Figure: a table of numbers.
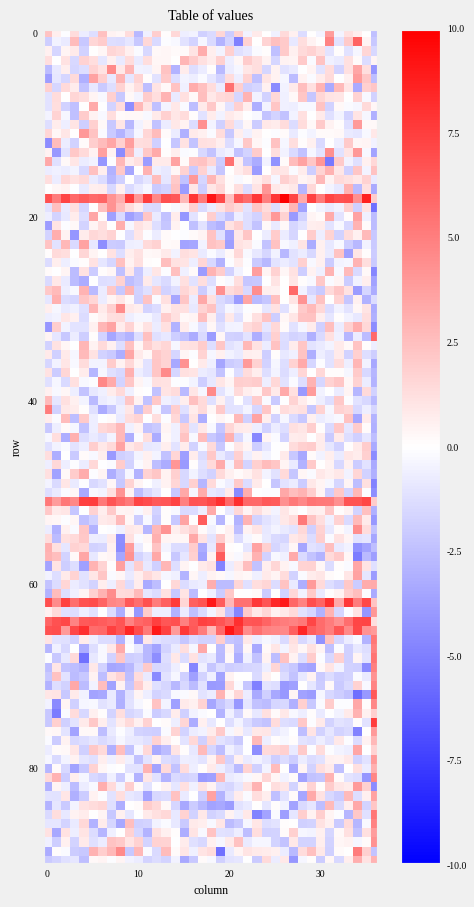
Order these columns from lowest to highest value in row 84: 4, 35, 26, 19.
19, 35, 26, 4
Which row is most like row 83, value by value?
60
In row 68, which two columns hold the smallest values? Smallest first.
4, 12
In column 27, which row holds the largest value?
18
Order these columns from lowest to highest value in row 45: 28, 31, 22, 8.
31, 22, 28, 8
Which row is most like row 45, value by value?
30
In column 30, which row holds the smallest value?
66
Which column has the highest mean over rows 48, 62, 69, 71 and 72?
36
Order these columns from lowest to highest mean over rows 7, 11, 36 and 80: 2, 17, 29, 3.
29, 3, 2, 17
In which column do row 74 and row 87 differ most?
34
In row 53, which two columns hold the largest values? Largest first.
17, 28
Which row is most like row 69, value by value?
33
